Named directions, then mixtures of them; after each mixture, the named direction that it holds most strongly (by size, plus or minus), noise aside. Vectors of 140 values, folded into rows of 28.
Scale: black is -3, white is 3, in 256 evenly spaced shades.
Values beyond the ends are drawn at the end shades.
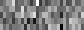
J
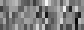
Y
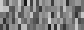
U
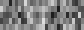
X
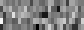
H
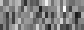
Y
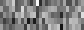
J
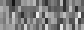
Y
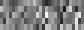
Y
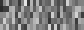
U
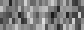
X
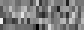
H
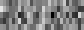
X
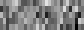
Y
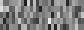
U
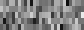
U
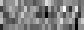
Y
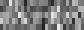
X
